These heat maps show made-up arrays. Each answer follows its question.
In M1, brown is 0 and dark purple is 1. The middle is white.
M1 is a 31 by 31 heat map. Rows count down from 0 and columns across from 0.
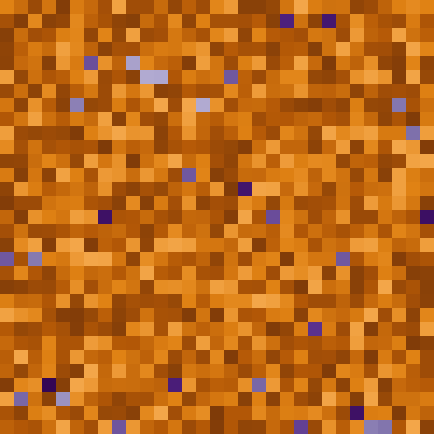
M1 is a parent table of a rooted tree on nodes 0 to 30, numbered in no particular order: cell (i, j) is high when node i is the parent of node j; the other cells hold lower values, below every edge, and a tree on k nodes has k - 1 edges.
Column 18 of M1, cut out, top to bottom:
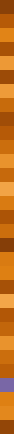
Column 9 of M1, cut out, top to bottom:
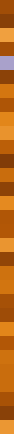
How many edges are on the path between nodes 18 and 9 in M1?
7
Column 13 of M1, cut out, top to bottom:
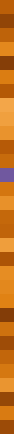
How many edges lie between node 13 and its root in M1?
4
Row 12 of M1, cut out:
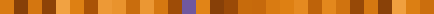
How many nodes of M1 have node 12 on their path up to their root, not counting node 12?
2
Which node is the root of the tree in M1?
15
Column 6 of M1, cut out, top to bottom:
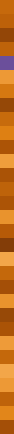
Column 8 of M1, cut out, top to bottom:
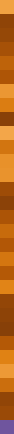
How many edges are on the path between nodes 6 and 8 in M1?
6
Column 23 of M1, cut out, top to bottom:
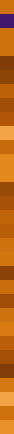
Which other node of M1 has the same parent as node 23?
20
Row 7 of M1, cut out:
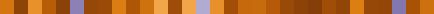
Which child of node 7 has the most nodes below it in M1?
28
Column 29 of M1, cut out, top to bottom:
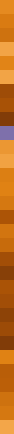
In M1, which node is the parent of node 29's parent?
4
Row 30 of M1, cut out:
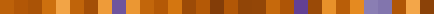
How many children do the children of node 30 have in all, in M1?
3
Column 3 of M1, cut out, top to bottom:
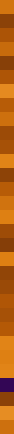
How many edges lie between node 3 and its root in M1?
3
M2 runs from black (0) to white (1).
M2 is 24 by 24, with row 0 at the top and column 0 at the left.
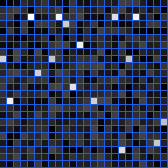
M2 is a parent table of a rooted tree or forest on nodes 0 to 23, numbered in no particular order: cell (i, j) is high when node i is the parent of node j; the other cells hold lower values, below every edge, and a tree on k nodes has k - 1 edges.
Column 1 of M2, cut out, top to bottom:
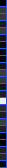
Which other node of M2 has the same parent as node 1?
13
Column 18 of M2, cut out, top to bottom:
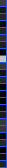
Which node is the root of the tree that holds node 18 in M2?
2
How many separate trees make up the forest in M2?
8
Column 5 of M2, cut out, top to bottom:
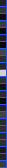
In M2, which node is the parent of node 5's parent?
12
